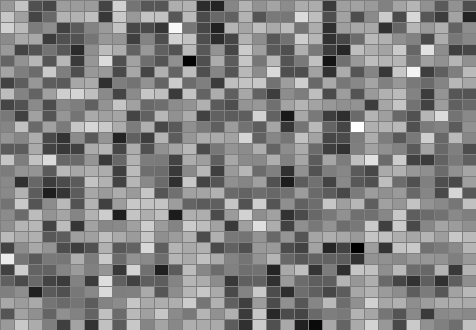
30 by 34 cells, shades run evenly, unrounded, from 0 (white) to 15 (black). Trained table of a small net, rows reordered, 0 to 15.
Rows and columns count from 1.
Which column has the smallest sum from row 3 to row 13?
18
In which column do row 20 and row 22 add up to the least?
8
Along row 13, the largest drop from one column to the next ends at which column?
12
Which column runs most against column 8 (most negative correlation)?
22
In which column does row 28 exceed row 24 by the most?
20
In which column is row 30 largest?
23
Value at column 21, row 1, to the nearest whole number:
7
